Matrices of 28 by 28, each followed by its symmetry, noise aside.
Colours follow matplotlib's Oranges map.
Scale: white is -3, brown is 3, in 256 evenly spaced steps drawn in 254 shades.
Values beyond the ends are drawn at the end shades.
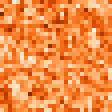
antisymmetric.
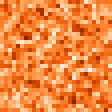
same after a half turn.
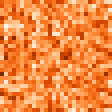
mirrored top to bottom.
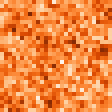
symmetric.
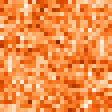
same after a half turn.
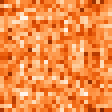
mirrored top to bottom.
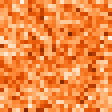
no symmetry.
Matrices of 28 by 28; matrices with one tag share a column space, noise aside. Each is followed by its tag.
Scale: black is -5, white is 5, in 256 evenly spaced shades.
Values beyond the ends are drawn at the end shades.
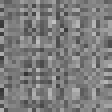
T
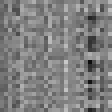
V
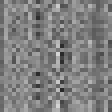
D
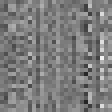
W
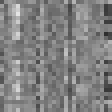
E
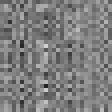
D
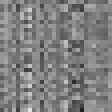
D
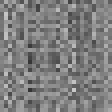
D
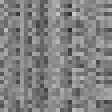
T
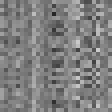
T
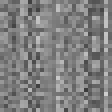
V
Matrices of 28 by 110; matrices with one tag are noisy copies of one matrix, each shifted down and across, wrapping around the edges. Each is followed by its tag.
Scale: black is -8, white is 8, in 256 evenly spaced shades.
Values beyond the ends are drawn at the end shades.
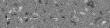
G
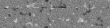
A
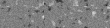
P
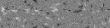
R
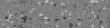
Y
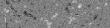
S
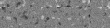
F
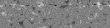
R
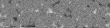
A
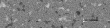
A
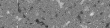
S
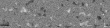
A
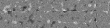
F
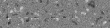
G
